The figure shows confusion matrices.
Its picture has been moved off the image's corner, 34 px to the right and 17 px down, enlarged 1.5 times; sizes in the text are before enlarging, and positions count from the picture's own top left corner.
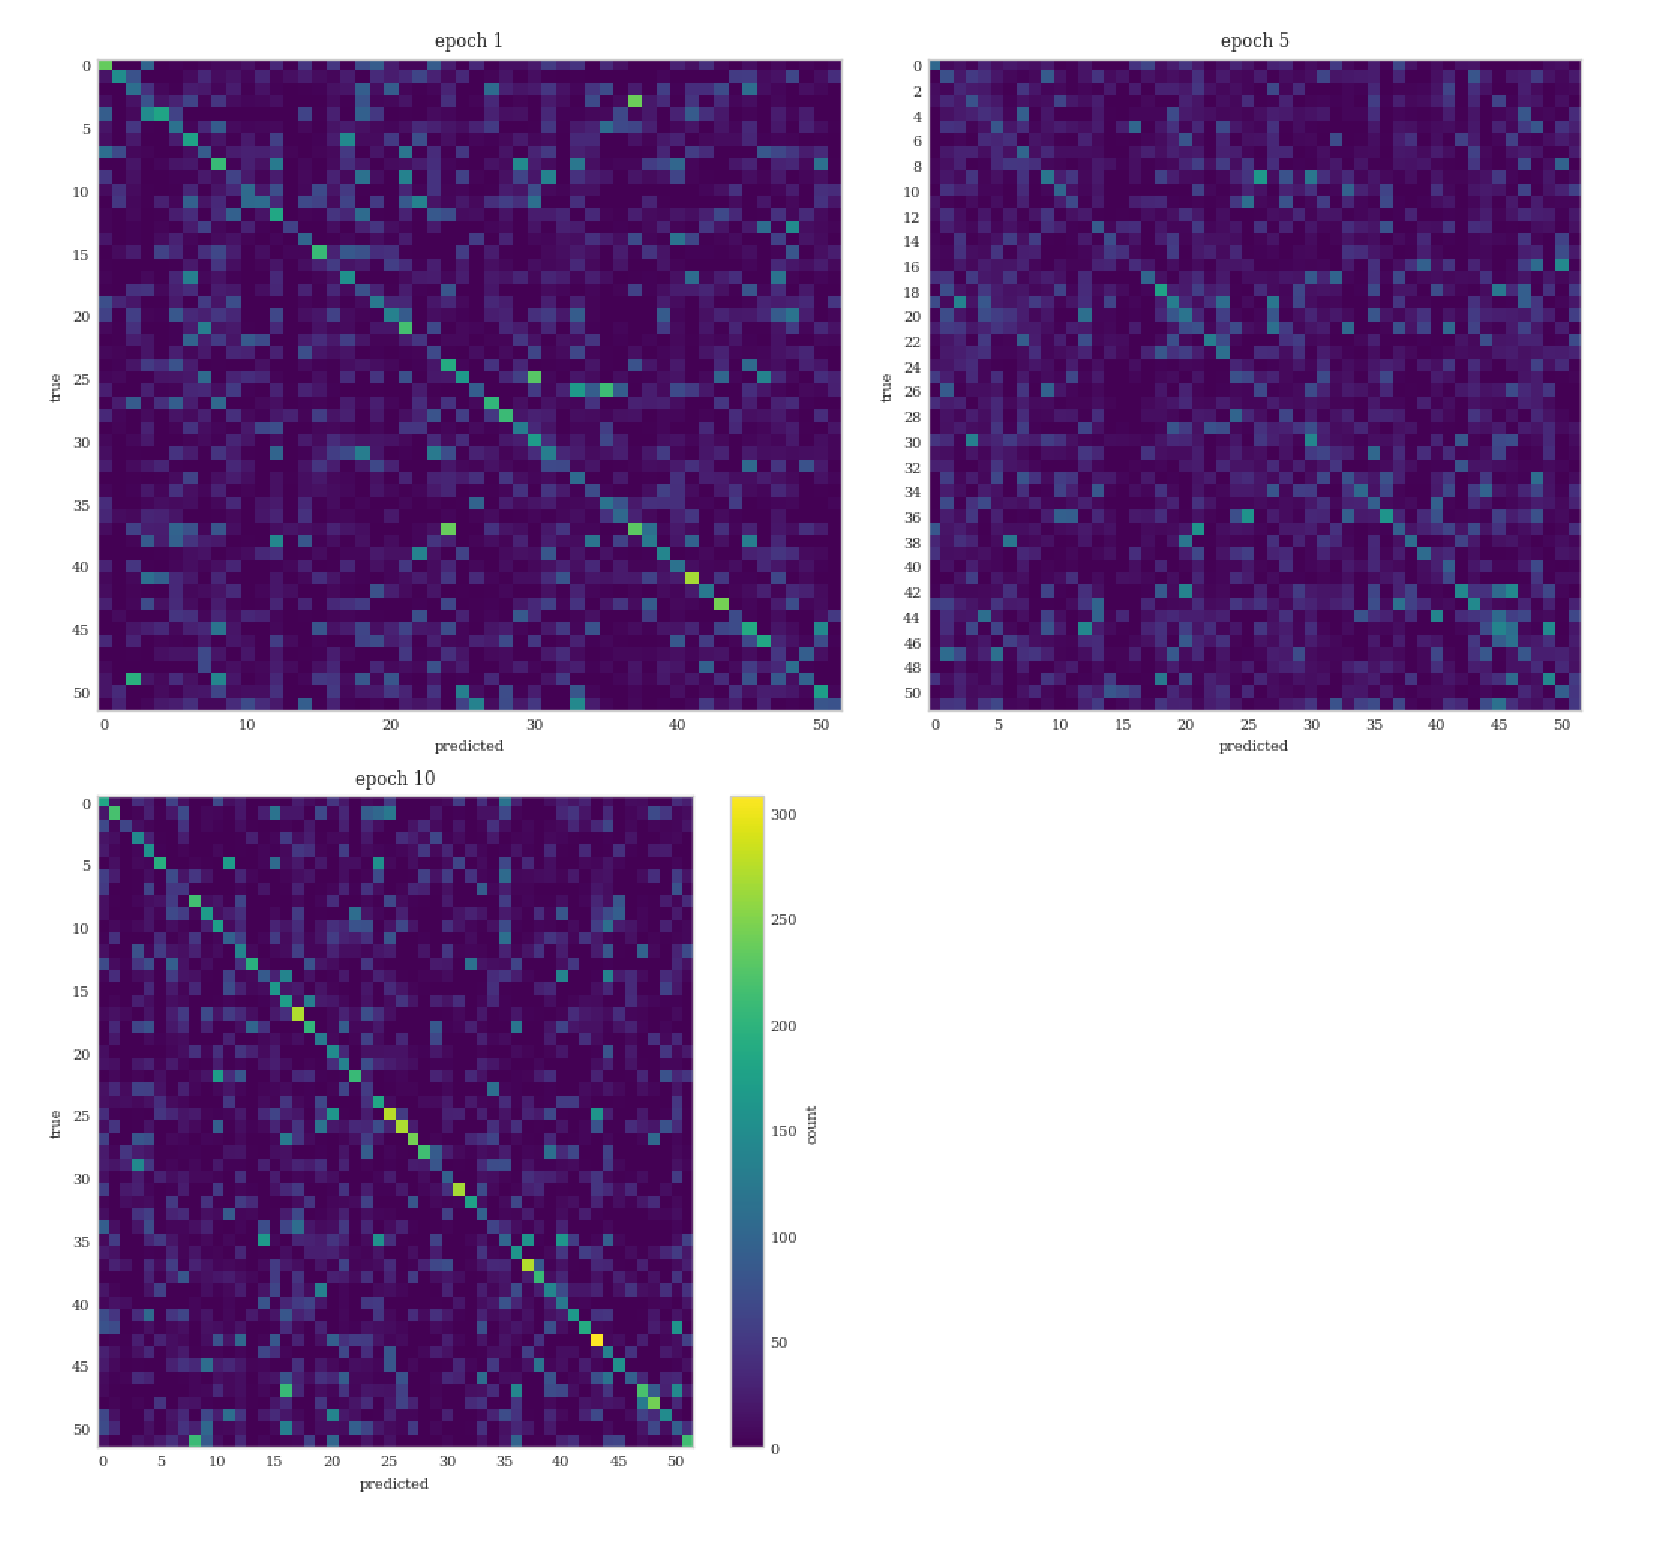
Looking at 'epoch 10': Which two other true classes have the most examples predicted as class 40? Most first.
35, 14
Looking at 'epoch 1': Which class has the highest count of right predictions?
41
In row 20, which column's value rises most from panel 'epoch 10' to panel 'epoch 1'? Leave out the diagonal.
48
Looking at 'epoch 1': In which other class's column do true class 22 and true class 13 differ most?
48
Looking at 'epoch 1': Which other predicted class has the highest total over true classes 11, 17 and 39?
22
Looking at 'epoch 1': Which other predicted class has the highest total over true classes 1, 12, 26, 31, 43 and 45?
18
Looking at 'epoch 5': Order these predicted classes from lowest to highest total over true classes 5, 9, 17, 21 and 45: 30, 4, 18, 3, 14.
14, 4, 18, 3, 30
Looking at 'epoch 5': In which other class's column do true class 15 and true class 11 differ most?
25
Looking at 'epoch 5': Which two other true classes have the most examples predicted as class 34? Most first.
44, 51
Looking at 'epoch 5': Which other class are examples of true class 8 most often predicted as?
50
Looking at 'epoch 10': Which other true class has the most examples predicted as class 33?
46
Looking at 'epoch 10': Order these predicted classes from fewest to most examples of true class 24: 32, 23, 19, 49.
49, 32, 23, 19
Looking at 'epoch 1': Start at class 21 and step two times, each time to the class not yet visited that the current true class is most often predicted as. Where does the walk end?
0
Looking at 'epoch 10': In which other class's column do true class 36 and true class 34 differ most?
17
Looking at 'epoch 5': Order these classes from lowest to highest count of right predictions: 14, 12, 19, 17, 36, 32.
12, 32, 14, 17, 19, 36
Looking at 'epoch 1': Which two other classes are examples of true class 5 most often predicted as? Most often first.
35, 8
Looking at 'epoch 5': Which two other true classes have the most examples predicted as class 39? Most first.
16, 21
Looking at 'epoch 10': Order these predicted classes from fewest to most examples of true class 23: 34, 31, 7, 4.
31, 7, 4, 34
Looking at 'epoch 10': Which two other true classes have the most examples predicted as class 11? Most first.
5, 49
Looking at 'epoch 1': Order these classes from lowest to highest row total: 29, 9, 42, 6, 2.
42, 29, 6, 9, 2
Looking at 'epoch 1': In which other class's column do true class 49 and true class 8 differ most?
2
